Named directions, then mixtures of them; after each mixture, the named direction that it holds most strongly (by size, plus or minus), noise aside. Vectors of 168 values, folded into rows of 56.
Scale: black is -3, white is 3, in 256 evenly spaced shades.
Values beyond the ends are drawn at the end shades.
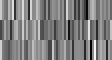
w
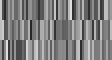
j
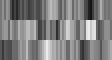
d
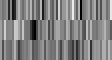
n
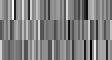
w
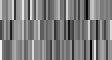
w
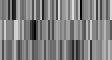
n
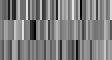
n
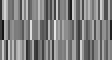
j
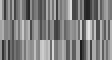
j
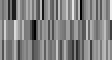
n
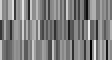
w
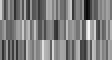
d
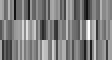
w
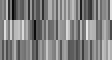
n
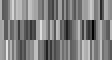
d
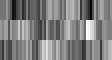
d
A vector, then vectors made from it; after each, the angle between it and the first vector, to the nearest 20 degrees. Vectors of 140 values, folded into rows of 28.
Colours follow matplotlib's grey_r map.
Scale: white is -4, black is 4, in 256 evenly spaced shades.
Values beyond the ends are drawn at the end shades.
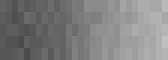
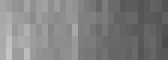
160 degrees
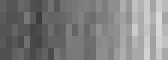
20 degrees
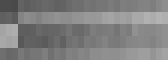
60 degrees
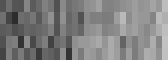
40 degrees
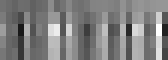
80 degrees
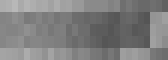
120 degrees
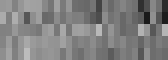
120 degrees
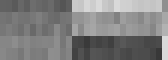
80 degrees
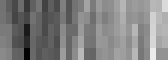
40 degrees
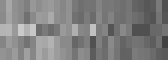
140 degrees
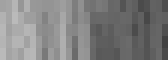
160 degrees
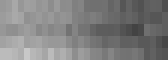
160 degrees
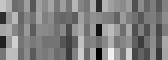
100 degrees
